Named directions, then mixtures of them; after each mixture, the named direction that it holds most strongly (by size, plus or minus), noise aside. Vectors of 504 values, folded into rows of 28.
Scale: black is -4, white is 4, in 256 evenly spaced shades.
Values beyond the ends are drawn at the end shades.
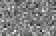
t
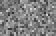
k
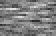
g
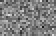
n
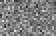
t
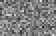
n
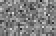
k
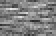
g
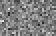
k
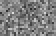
k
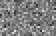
t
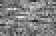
g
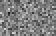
k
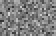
k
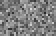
k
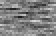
g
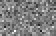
t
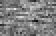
g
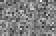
n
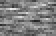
g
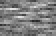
g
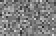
n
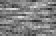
g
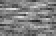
g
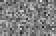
n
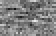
g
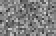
k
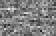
t
